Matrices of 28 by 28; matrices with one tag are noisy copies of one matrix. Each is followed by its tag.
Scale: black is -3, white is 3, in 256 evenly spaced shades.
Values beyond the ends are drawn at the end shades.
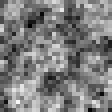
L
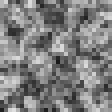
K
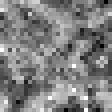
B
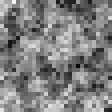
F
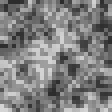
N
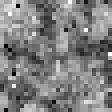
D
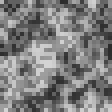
N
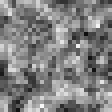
B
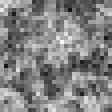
F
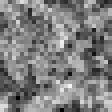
B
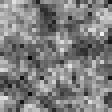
D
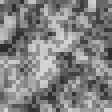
N
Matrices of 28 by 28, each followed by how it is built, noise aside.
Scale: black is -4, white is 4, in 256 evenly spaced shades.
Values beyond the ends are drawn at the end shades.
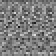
repeating columns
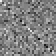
diagonal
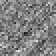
Hankel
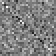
diagonal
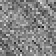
Toeplitz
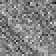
Toeplitz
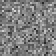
noise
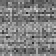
blocks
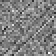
Hankel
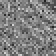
Toeplitz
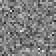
noise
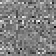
uneven rows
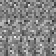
repeating columns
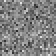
noise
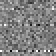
uneven rows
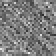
Toeplitz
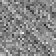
Toeplitz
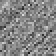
Hankel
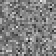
noise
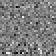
uneven rows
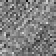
Hankel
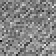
Hankel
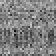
blocks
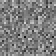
repeating columns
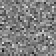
noise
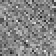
Toeplitz
